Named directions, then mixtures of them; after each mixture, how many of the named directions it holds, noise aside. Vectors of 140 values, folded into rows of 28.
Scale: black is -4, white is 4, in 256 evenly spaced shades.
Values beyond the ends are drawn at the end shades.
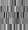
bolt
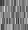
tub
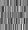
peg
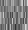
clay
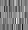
three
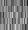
one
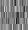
three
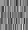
one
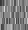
one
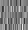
one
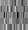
one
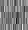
four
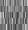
two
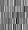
four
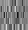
one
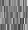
two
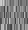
two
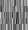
four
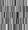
three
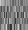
two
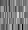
two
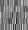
three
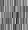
four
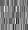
two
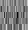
two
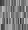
two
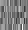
two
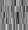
two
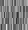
three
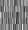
four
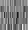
three
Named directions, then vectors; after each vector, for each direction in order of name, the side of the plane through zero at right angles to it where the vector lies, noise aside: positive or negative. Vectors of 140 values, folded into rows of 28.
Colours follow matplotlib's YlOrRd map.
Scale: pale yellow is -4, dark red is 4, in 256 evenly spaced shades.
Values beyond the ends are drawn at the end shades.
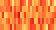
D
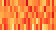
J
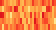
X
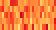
negative, negative, negative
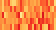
positive, positive, positive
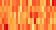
negative, positive, positive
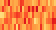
positive, positive, negative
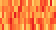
positive, negative, negative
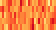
positive, negative, negative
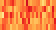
negative, positive, negative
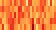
positive, negative, negative
